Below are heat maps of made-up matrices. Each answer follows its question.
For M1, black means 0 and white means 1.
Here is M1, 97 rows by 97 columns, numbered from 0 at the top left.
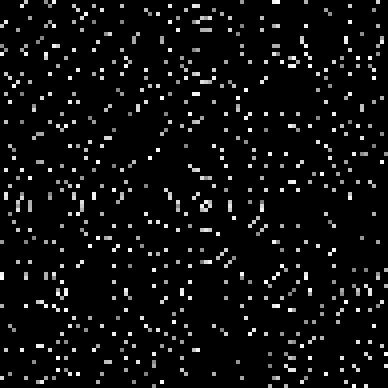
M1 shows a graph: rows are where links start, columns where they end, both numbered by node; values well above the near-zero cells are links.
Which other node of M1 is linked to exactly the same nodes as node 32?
node 70
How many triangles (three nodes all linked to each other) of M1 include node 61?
5
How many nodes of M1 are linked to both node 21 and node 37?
4
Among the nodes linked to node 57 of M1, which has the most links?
node 50
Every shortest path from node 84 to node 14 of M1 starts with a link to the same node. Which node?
node 80
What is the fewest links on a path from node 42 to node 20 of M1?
5
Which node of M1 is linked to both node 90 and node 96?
node 38
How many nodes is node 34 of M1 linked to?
5
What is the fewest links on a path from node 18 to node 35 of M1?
2
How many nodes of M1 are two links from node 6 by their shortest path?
2
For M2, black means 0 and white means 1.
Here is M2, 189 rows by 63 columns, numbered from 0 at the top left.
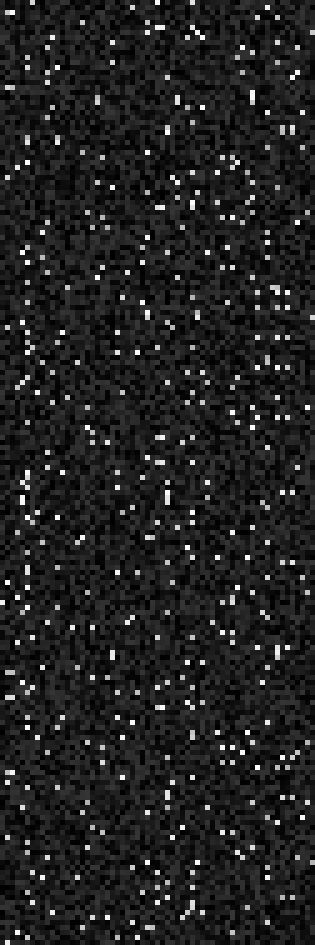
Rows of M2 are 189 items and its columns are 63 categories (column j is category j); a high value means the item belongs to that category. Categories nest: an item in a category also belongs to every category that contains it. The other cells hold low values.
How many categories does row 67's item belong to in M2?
3
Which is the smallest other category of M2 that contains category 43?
49
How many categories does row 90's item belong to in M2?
1
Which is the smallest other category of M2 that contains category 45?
28
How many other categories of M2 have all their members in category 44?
2
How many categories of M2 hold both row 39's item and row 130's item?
0
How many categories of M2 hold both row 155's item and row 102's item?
2
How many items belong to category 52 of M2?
3
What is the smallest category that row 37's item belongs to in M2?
22
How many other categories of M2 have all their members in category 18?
3
